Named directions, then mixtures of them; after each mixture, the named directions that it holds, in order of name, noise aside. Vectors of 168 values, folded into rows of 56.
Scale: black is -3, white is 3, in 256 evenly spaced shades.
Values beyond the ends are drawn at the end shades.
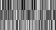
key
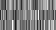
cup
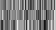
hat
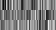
cup, hat, key.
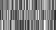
cup, hat.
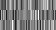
cup.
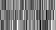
cup, hat.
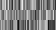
cup, hat, key.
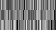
cup, hat, key.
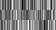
hat, key.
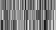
hat.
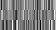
cup, hat, key.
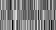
cup, key.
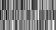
cup, key.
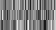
hat.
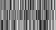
hat.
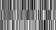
cup, hat, key.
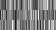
cup.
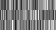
cup.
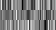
hat, key.
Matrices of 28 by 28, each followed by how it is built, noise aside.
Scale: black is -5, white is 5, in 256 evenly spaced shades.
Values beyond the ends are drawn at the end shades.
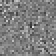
block diagonal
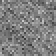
Toeplitz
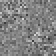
block diagonal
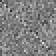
diagonal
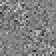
block diagonal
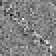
banded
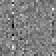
uneven columns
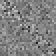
banded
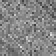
Toeplitz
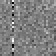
uneven columns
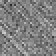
Toeplitz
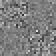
block diagonal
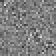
block diagonal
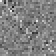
block diagonal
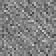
Toeplitz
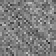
Toeplitz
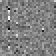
uneven columns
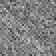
Toeplitz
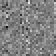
uneven columns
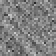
Toeplitz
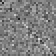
diagonal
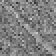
Toeplitz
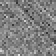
Toeplitz
